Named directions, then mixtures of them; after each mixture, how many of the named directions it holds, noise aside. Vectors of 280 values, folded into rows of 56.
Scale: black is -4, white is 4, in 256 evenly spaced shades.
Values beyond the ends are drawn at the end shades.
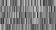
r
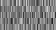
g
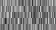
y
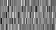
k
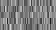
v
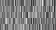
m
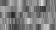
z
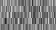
one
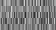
two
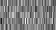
three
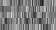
three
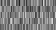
two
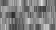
one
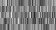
three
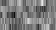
one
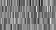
four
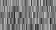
three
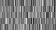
one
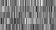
three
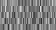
two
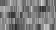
one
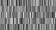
three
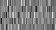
one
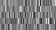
three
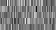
three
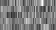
two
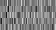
one
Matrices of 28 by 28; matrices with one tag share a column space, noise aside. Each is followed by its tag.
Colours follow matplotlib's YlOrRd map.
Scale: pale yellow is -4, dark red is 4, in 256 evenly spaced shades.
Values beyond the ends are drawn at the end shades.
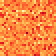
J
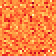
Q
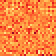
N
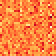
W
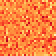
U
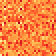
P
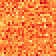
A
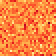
P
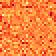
Q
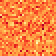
P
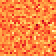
P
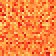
W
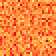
U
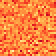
Q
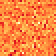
P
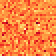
P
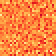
Q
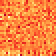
W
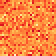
A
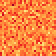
J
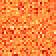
N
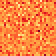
A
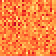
W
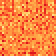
W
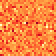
P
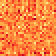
W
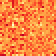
A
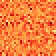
P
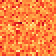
P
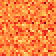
P
